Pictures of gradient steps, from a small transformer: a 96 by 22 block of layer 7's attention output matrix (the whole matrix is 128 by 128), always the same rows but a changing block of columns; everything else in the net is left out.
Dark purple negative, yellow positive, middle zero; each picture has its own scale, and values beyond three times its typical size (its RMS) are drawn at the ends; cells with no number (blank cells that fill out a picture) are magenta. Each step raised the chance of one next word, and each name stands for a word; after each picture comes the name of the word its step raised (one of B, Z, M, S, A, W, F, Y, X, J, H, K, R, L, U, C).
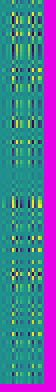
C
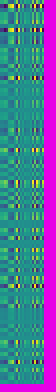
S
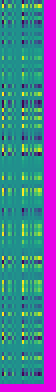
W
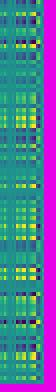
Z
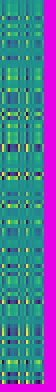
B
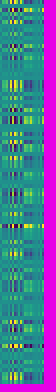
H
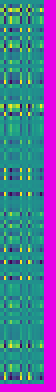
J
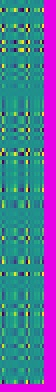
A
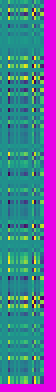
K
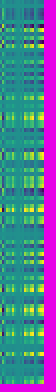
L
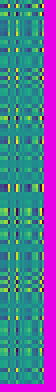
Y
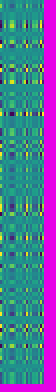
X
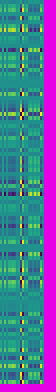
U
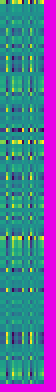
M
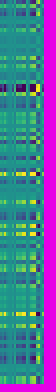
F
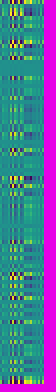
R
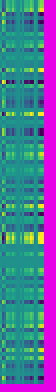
X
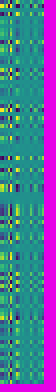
Y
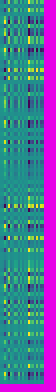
C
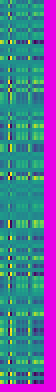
B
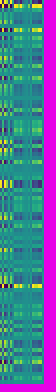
S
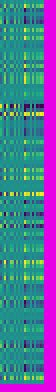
J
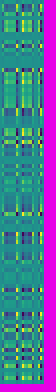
X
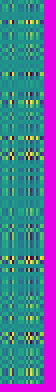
W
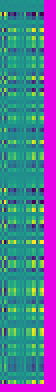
L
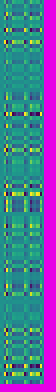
U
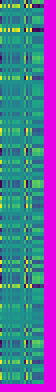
S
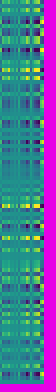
C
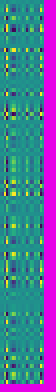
U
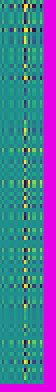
S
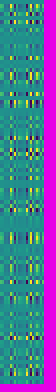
W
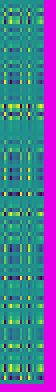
J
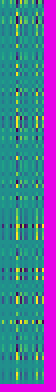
Z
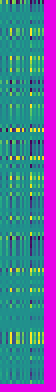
M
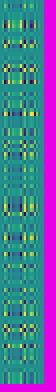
X
